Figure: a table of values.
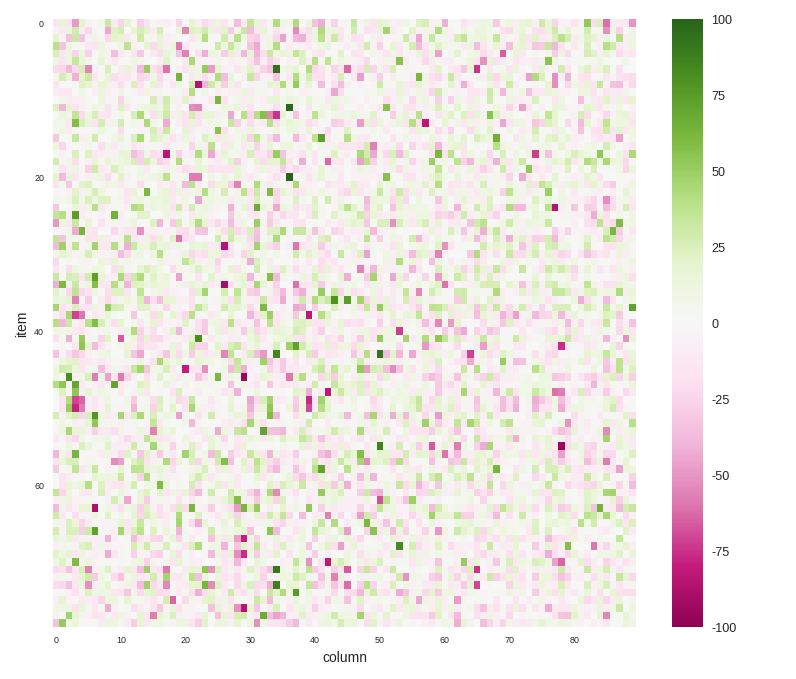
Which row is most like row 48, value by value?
70
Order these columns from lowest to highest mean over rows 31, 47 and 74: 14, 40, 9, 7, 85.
85, 7, 40, 14, 9
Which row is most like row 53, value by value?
77
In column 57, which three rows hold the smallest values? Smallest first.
13, 42, 39
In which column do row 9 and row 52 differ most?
21
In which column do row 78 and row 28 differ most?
1
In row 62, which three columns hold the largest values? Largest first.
28, 55, 51
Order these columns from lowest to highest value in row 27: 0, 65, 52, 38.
0, 52, 65, 38
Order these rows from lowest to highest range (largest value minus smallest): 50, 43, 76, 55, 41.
76, 50, 41, 43, 55
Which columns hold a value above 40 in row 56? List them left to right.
3, 20, 47
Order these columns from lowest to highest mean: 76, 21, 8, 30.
30, 8, 21, 76
